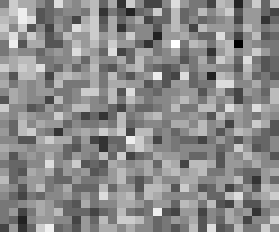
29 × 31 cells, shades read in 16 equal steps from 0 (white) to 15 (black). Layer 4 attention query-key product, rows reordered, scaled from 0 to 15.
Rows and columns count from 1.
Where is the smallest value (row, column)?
6, 20
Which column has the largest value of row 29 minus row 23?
1
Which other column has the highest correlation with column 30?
27
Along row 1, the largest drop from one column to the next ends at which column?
15
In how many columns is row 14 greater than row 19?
15
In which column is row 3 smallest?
3
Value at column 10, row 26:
5
